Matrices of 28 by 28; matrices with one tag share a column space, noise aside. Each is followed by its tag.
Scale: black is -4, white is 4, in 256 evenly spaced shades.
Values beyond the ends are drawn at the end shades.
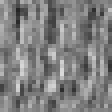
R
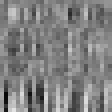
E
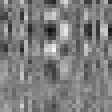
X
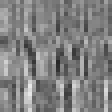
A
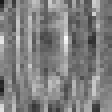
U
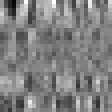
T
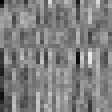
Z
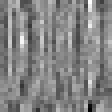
U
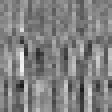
A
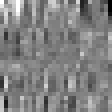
T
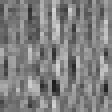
R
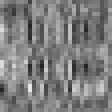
R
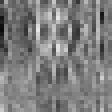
X
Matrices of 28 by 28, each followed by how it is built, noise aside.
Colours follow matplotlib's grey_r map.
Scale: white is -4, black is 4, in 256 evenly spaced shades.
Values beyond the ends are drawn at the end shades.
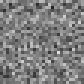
repeating columns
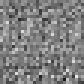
repeating columns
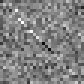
diagonal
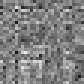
low rank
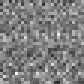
repeating columns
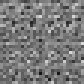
repeating columns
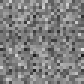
repeating columns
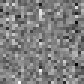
uneven columns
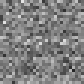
repeating columns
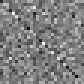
diagonal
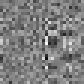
low rank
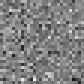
low rank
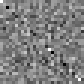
diagonal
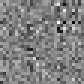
low rank
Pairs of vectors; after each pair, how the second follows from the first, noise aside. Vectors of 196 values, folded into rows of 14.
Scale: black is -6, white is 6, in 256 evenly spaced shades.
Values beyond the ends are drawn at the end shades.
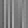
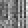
wrapped around, scaled up.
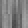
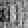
wrapped around, scaled up.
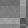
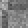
reversed, negated.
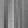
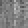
reversed, partly zeroed.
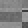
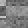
reversed, negated.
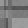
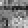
scaled up.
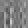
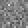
shuffled.
